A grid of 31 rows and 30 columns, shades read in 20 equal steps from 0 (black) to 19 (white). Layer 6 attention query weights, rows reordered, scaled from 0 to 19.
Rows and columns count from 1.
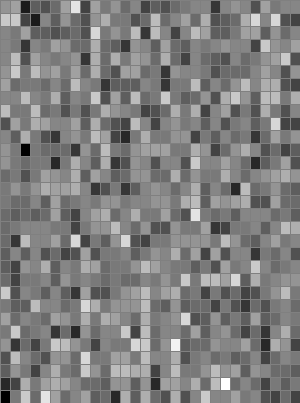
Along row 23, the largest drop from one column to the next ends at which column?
2
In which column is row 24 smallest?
25
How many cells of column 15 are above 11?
11
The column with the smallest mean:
30
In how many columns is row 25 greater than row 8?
11
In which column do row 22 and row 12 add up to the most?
24
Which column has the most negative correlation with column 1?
5
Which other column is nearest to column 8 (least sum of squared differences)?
7
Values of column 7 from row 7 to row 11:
8 7 6 10 10
